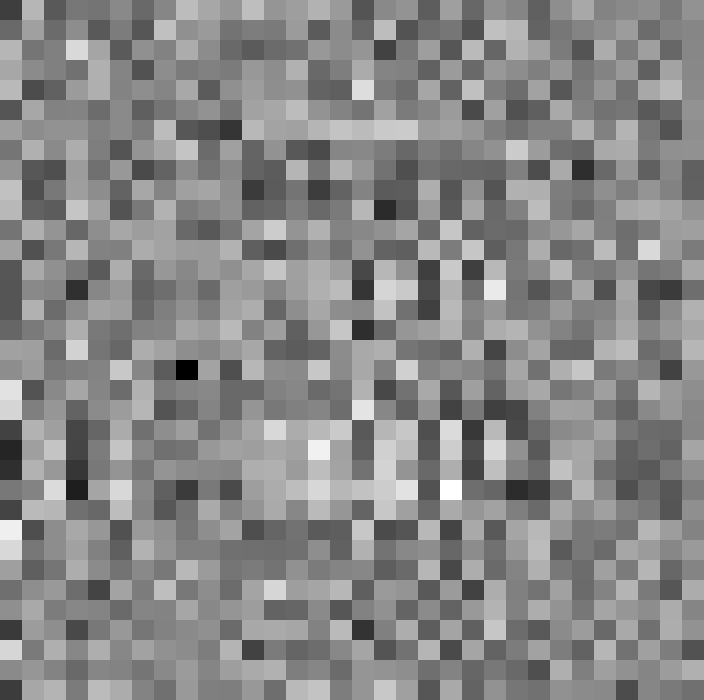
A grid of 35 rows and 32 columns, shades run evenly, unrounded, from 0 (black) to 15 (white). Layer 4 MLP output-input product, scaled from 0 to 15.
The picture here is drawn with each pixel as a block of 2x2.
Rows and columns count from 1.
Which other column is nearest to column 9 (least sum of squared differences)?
11
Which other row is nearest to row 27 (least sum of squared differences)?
20
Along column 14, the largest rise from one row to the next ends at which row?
9
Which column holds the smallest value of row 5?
2
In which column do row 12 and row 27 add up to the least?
23
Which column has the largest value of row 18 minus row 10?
12
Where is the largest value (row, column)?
25, 21
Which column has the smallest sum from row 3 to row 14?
27
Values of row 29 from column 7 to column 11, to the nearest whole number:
8 7 11 9 7
